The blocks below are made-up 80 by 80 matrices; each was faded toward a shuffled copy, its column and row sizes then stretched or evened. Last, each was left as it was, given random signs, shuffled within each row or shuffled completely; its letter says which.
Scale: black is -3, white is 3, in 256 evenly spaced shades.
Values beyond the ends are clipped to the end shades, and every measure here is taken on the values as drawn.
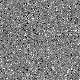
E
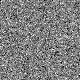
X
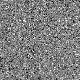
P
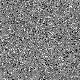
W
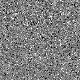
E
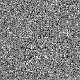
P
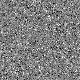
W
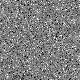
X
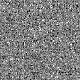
P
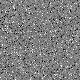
X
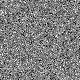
X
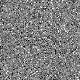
P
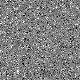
E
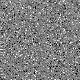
P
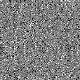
P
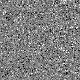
P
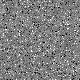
X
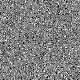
E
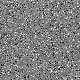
X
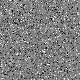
X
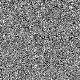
E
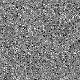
P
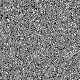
X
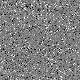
W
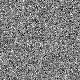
X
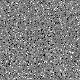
P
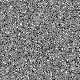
W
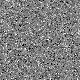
X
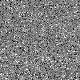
W
